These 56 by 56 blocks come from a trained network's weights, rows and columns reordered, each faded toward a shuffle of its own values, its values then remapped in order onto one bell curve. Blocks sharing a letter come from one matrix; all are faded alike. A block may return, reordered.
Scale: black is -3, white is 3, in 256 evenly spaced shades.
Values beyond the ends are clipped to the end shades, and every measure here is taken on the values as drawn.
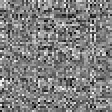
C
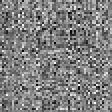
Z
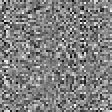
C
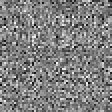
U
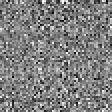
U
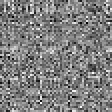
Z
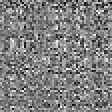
C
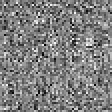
U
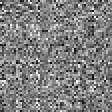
C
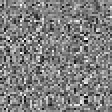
C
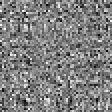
U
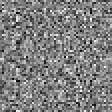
C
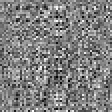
Z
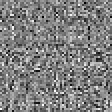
C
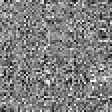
U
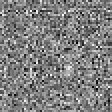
U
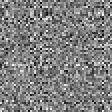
Z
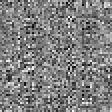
C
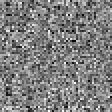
U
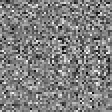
C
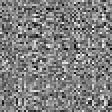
C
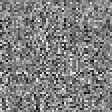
U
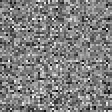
U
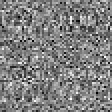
C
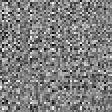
Z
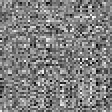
Z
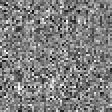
U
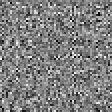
U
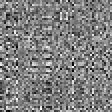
Z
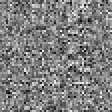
U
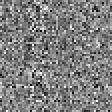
U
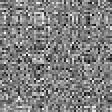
C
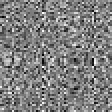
Z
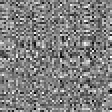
Z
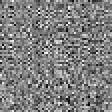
Z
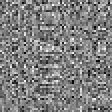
Z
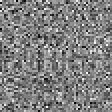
C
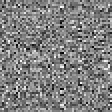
C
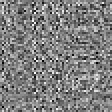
Z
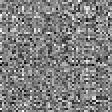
C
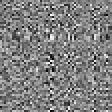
Z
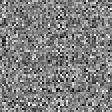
U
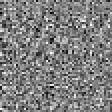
C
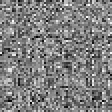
C
